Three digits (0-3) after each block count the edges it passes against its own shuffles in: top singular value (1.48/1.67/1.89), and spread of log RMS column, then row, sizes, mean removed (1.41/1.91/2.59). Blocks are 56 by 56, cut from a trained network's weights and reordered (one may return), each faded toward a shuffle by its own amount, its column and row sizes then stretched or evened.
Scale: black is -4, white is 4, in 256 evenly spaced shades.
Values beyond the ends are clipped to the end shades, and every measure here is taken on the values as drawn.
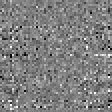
2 2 2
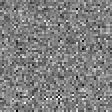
1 1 1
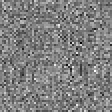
2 1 0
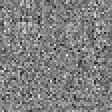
1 1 0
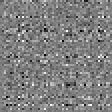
3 2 3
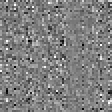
0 3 1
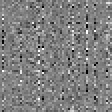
2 3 1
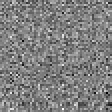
3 1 1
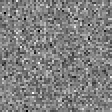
0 0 0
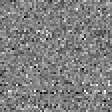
0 0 2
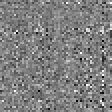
2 2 2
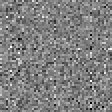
1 2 1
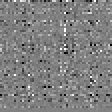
1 2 3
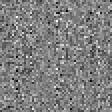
0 2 0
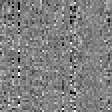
2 3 0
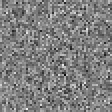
0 1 0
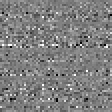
0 1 3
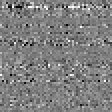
1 0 3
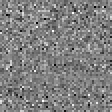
0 1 2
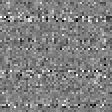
2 0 3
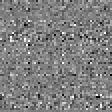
0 1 3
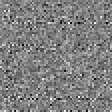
2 0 2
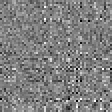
3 2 2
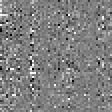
1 3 1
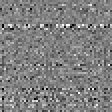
2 0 3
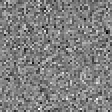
0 1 1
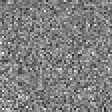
1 0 1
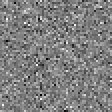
0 2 0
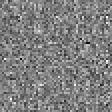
2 1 1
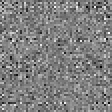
2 2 2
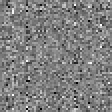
1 2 1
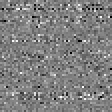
2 0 3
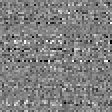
3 0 3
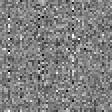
0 2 0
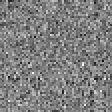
2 0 1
